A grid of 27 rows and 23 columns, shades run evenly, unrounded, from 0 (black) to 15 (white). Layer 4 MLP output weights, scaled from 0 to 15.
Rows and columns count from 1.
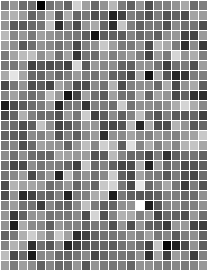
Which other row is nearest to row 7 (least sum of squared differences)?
27
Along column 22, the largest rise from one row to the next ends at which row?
11
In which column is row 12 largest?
10
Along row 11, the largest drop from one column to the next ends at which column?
7
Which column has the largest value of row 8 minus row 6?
9
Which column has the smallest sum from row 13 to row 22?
3
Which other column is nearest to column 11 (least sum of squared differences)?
14
